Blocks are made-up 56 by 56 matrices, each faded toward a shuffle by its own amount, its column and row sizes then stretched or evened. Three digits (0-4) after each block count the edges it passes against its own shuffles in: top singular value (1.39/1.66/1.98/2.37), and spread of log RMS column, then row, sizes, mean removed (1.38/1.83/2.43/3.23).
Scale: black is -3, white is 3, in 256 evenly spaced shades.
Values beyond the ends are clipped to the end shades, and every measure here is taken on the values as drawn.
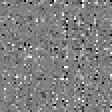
0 3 2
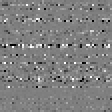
1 0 4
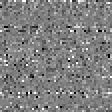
0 1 3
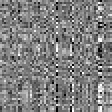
4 4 0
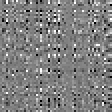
4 4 3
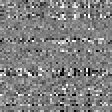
3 1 4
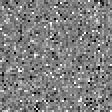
0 1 0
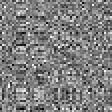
4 1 2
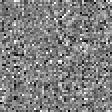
2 1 0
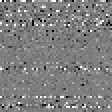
1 0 4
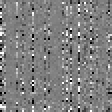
1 4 1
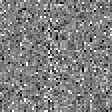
2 2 0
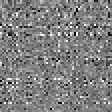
3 1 3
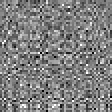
4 1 2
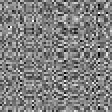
4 3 0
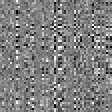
4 4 2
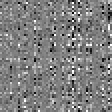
3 4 2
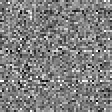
1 1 2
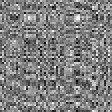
4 3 1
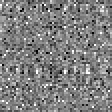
2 0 1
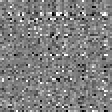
3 2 3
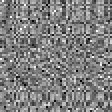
4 1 0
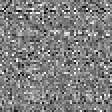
2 0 2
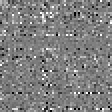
0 2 3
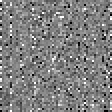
2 3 0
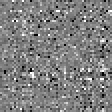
2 2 2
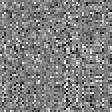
3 3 1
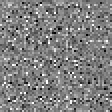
1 1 2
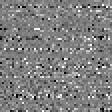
0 0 4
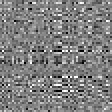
4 1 4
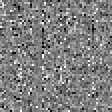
1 3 0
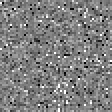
0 1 0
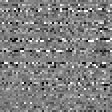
2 0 4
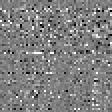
1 2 3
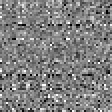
3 1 3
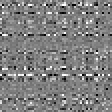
4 2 4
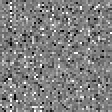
0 2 0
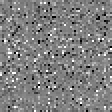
0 2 1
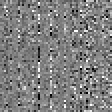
0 4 1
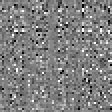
2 3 1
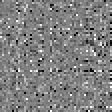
3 2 2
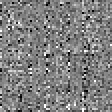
0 4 1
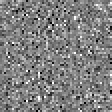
2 2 0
